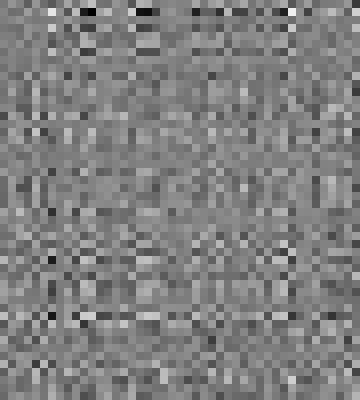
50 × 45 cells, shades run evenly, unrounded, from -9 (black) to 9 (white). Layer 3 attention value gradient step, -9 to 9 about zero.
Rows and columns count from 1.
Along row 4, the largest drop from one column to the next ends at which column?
18
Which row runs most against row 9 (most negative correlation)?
46
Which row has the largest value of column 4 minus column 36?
2
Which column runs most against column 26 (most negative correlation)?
42
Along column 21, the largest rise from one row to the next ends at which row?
47
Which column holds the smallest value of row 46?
5
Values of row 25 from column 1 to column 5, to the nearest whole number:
-2 1 0 -2 2
